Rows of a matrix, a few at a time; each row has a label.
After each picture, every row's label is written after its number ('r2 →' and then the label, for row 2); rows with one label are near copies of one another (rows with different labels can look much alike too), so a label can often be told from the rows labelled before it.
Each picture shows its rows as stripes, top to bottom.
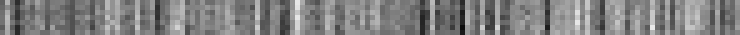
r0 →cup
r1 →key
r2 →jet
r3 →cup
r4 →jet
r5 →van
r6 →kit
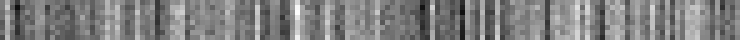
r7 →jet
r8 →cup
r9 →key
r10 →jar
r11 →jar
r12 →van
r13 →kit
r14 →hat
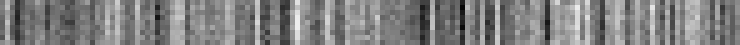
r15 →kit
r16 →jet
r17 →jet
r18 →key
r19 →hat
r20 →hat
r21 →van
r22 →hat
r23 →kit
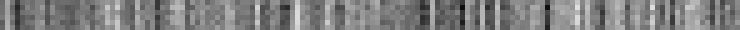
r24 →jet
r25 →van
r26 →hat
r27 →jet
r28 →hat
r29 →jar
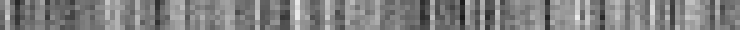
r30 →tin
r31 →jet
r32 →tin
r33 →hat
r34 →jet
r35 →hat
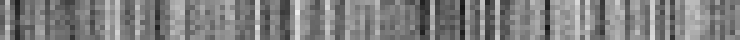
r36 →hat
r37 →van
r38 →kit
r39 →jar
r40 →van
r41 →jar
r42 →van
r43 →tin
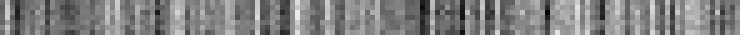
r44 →hat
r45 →hat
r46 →jet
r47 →hat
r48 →cup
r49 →jet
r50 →kit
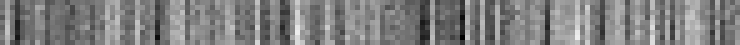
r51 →jet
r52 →tin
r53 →kit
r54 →van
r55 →jet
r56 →jar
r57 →jet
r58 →jet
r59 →cup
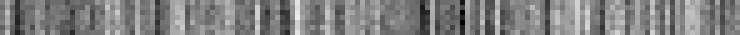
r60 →jet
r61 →cup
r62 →kit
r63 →kit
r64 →kit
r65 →key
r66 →tin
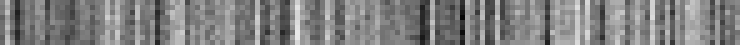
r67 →tin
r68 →cup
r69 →tin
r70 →van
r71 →cup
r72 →jet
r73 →kit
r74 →hat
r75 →jet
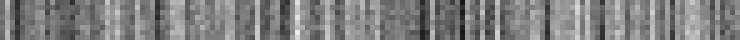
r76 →tin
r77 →jet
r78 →van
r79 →tin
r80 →jar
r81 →jar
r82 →hat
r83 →hat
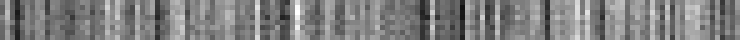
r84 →cup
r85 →cup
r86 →cup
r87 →kit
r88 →cup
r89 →key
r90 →cup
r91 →jet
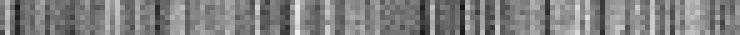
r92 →jar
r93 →cup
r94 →jar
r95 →tin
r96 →cup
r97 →tin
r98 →hat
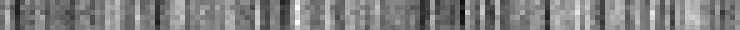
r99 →kit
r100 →key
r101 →jet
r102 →jar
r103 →jar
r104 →jar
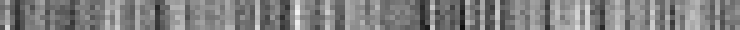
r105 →tin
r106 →key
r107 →tin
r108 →kit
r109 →tin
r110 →hat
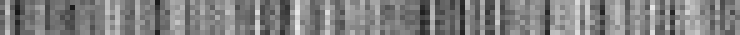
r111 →jet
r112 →tin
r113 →hat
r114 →tin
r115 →hat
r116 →cup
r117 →jar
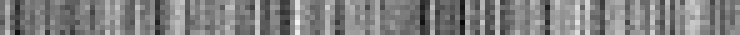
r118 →kit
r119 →jar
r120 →kit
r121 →key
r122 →van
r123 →kit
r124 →tin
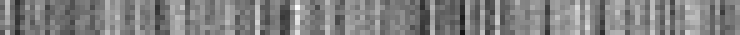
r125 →tin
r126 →cup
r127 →jet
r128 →kit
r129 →kit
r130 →key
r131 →hat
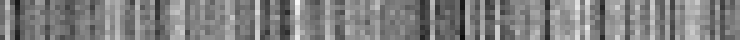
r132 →cup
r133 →jet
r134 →kit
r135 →jet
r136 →jar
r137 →kit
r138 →kit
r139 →hat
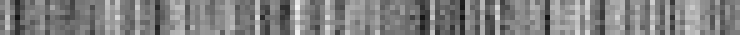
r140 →tin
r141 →kit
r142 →kit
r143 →hat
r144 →jet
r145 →jar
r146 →key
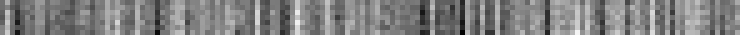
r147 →jar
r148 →key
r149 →jar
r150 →van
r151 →jar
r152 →tin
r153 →jet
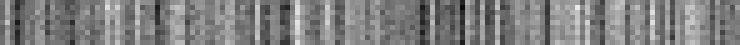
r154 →tin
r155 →van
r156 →jar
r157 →van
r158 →tin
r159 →key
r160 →cup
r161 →tin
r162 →kit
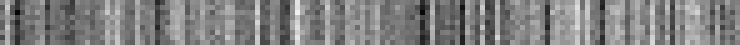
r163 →tin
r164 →hat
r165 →cup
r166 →jet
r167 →hat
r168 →jet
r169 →tin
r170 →hat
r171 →jar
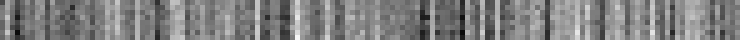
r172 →van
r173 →tin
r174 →cup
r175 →kit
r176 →van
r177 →hat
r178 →jet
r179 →key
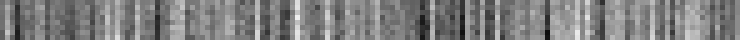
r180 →key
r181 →cup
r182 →van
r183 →key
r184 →jar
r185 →jet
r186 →jar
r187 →van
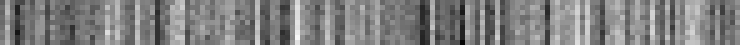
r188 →kit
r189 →cup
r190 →jet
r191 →jar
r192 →key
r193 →tin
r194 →tin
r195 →kit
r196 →kit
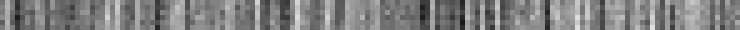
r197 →kit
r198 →kit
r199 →jar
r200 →tin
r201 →van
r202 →jet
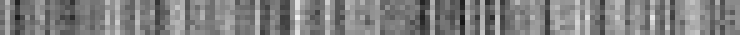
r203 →tin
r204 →kit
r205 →cup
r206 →tin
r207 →van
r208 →kit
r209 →hat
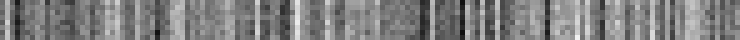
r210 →hat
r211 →kit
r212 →van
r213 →cup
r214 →hat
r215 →kit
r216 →jar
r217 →jet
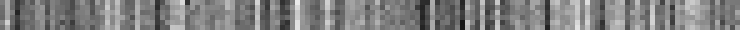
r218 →kit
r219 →jar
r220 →van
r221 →jar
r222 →tin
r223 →van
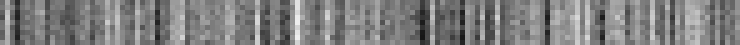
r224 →cup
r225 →cup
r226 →jar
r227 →hat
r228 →jar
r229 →cup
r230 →jar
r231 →key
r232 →kit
